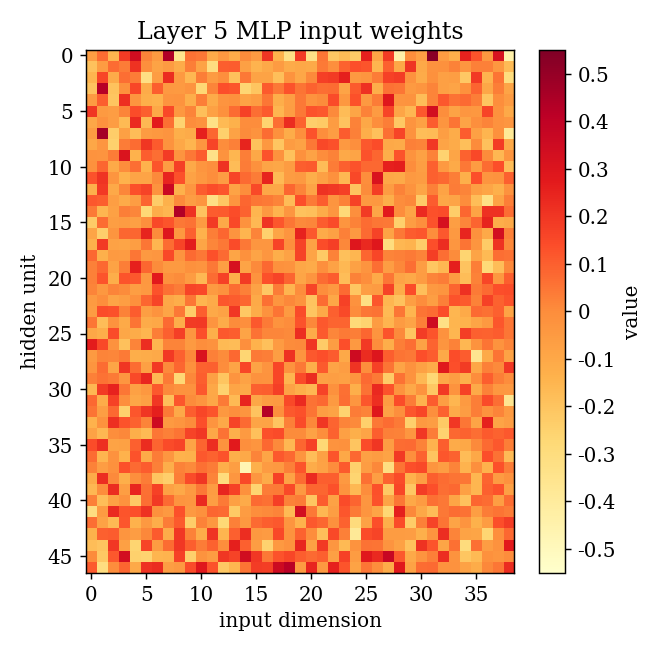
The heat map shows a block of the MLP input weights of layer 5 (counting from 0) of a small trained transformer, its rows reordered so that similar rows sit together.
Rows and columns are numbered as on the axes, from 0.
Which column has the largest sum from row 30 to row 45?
26
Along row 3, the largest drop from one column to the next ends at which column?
2
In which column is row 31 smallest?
38
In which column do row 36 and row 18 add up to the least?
34
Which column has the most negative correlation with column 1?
30
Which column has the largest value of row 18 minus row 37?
14
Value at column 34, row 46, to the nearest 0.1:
-0.1
